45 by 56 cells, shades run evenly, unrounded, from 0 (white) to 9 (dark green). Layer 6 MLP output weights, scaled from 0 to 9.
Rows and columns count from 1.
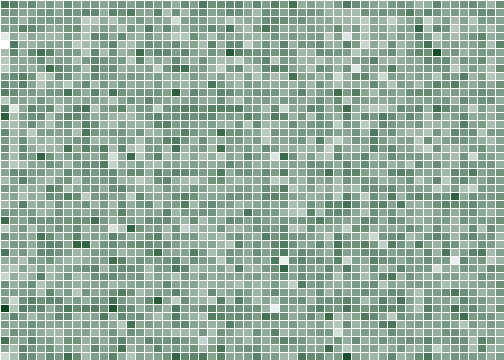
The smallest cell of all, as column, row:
1, 6
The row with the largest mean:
39
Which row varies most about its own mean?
14
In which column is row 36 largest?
34
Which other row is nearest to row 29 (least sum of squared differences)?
13
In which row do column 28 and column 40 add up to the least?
9
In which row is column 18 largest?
38
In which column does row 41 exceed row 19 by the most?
15
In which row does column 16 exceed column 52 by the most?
7
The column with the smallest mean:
2
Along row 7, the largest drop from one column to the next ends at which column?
50
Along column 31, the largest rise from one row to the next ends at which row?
40
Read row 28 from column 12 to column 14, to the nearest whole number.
5 4 5
